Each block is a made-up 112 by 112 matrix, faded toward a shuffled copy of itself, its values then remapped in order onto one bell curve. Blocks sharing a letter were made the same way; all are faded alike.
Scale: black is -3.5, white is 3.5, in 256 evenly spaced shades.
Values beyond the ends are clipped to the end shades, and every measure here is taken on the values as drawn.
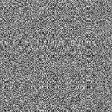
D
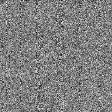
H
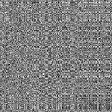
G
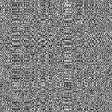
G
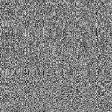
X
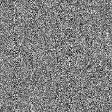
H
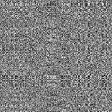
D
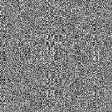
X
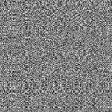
D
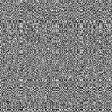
G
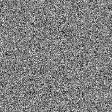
H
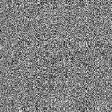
X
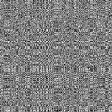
G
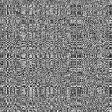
G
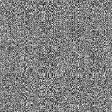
X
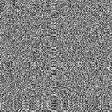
D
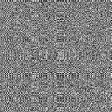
G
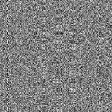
X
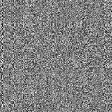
X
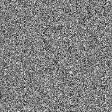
H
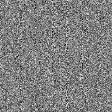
H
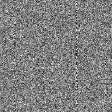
H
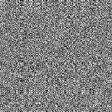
D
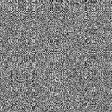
D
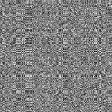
G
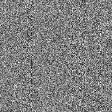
H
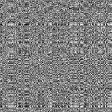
G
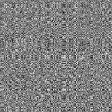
G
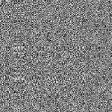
X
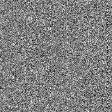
H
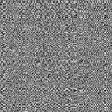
G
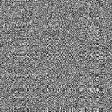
D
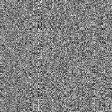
X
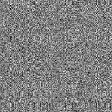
X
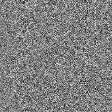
H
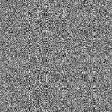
X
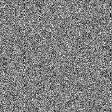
H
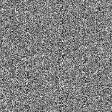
H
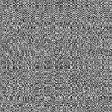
G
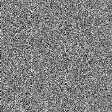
H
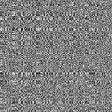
G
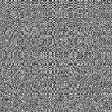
G
